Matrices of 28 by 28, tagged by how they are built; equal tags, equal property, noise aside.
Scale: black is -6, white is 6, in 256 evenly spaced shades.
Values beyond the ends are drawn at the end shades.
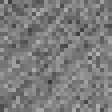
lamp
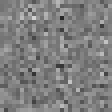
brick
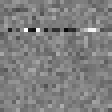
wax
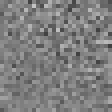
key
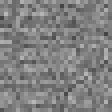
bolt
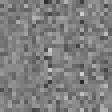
brick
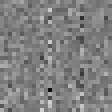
brick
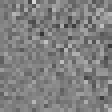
key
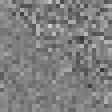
key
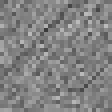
lamp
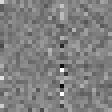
brick
